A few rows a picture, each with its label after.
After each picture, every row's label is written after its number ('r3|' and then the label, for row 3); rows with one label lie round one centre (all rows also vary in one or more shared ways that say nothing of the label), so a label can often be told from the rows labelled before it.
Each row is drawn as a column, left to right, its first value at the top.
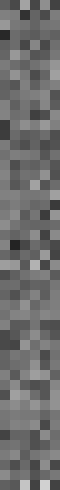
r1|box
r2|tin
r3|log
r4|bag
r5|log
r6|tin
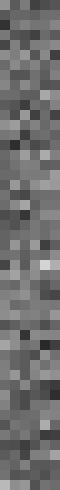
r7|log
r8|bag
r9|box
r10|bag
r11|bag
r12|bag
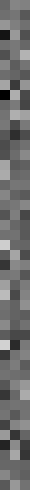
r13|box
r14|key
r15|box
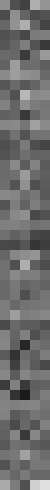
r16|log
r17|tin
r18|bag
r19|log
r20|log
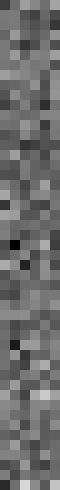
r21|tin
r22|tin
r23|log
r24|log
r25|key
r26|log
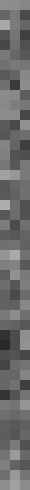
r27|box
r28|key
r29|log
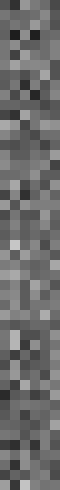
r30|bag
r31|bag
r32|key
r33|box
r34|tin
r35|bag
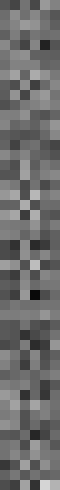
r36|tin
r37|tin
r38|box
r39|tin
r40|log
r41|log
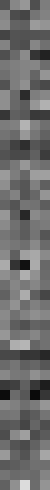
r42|bag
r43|log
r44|log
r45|bag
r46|log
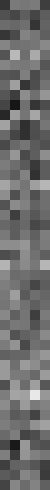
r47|bag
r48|box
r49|key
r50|key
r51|bag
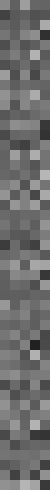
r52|log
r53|bag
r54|log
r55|bag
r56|box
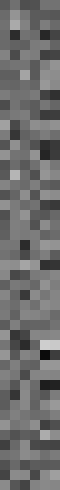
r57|bag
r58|box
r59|tin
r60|bag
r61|log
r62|log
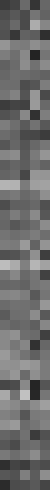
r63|bag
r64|bag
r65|key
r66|bag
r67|box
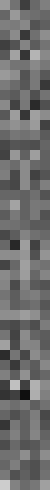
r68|log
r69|tin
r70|bag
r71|tin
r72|key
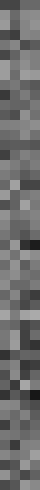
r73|tin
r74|bag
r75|tin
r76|tin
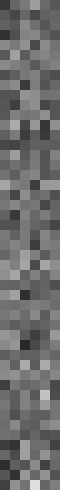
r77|bag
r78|bag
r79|key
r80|log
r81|key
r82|bag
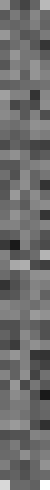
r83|log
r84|tin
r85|bag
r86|tin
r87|log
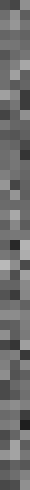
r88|bag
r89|tin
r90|key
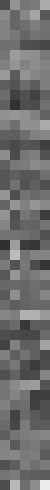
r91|tin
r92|key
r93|tin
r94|tin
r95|log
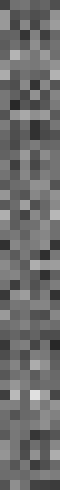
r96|tin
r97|key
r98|box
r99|key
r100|box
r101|tin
